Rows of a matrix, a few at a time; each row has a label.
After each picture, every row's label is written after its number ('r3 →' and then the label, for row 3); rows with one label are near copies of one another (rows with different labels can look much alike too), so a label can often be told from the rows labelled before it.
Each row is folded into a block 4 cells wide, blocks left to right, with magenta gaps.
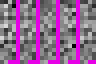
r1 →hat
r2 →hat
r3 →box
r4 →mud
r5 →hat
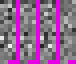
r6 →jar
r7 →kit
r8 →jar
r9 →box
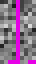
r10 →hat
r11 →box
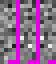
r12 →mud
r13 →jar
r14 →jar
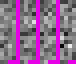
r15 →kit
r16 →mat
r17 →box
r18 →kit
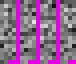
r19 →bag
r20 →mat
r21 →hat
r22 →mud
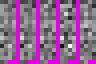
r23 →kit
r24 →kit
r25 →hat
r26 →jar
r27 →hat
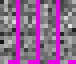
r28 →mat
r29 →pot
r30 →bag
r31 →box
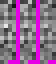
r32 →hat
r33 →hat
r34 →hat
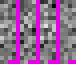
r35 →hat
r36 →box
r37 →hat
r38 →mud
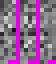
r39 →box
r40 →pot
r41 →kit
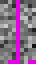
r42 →hat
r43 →mud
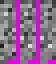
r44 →bag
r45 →jar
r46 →jar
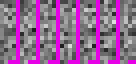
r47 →mud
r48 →box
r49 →hat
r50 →kit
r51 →mud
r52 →mat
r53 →pot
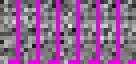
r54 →mat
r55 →mud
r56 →hat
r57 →box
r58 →hat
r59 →hat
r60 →hat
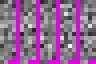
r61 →hat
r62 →box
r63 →kit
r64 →jar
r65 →pot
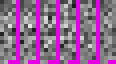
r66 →box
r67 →box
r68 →pot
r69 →hat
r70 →jar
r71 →box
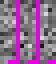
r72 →mat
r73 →kit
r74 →bag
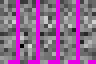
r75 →mat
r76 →kit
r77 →pot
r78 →box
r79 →mat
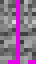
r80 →mat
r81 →mat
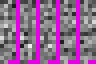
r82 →hat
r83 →kit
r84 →jar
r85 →mat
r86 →mat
